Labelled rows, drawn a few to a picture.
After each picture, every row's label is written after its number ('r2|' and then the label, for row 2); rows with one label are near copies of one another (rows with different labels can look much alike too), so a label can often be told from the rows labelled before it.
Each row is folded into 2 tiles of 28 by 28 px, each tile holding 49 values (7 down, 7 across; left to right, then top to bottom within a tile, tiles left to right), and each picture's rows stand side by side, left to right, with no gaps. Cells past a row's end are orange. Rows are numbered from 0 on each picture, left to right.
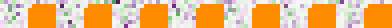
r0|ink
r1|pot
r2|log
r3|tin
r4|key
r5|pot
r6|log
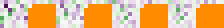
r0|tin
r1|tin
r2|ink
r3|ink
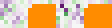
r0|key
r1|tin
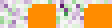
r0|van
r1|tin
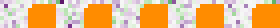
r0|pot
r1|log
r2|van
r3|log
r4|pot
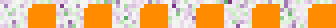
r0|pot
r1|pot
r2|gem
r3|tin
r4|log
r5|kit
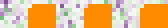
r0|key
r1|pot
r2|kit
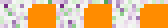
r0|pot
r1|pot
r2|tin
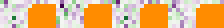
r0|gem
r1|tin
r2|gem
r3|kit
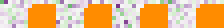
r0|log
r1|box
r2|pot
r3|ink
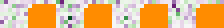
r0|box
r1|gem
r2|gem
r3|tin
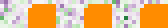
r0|key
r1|van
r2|gem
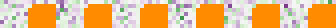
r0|box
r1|key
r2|ink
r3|ink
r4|van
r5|pot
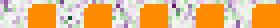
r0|key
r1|gem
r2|kit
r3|tin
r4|kit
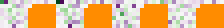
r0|log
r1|log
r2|pot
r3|box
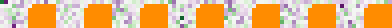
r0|log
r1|ink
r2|key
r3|gem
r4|key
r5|van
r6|pot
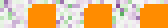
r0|kit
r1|box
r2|tin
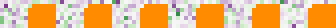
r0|van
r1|box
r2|gem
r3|tin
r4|van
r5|log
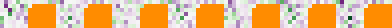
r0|tin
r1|gem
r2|van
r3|ink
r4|kit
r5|ink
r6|gem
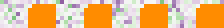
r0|ink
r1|box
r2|key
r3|kit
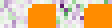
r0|kit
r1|tin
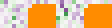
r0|gem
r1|tin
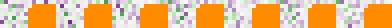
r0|box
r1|pot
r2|tin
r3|ink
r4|kit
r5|ink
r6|log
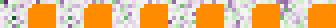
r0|gem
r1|gem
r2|ink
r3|box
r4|kit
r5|key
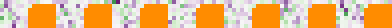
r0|kit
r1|pot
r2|log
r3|box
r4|van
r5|key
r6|tin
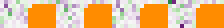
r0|tin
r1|ink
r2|tin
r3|log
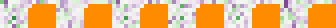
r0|gem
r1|kit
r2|gem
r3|box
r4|ink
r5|kit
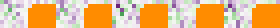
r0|ink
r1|key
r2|tin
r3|kit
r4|kit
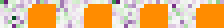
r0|gem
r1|kit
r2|log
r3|pot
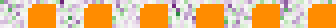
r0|ink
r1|gem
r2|tin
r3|tin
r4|van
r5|key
